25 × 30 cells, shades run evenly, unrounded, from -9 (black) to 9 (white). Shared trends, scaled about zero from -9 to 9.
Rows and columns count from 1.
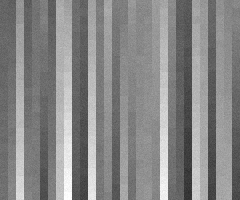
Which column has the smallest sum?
24
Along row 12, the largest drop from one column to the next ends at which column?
10
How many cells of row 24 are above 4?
6
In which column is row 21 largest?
9
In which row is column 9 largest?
25
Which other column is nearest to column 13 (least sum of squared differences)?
5
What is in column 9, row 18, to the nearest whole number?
7
